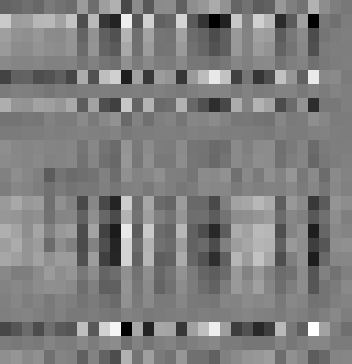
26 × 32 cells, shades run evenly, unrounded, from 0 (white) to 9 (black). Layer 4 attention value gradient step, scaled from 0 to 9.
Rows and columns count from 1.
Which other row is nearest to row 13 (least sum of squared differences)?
14
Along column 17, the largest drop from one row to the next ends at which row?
2
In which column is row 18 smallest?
12
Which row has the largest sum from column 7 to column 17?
15
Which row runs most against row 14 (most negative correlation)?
20
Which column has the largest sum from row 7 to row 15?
11
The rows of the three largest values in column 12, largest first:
24, 6, 1
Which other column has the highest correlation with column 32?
23
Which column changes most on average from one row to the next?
29
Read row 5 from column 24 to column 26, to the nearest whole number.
4 4 5
